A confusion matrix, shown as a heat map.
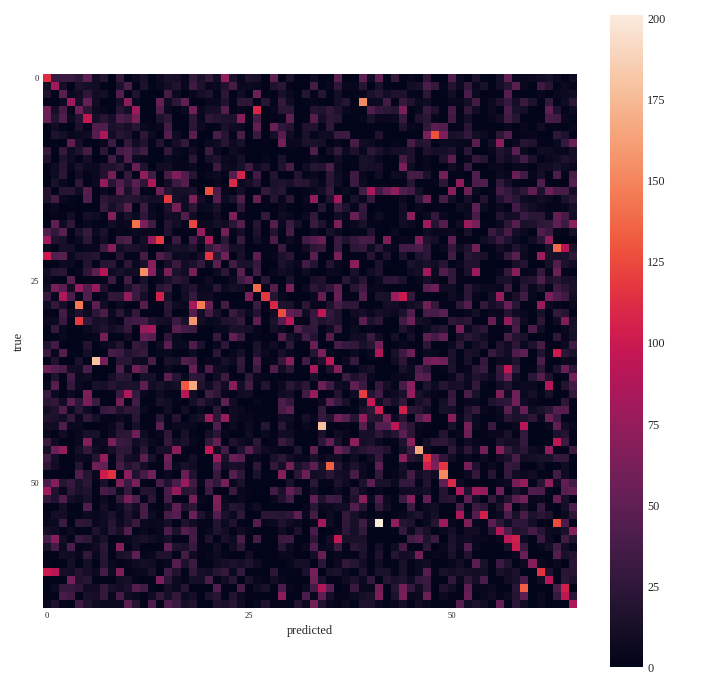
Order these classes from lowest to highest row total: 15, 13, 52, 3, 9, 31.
9, 31, 3, 13, 15, 52
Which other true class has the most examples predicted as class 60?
14
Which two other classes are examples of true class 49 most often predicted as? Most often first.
8, 7
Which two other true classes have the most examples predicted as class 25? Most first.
27, 46
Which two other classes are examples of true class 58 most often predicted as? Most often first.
9, 15
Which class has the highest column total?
18
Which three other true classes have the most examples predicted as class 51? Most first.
54, 13, 31
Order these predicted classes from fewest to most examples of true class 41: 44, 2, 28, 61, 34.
28, 61, 34, 2, 44
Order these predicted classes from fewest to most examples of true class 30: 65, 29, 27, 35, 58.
27, 65, 35, 58, 29
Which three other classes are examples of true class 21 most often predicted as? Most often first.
63, 64, 8
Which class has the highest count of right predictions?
46
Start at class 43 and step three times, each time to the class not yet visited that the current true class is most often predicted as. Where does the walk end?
59
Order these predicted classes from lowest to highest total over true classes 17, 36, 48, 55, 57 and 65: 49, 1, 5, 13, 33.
13, 5, 1, 49, 33
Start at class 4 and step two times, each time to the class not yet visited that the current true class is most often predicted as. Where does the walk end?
6
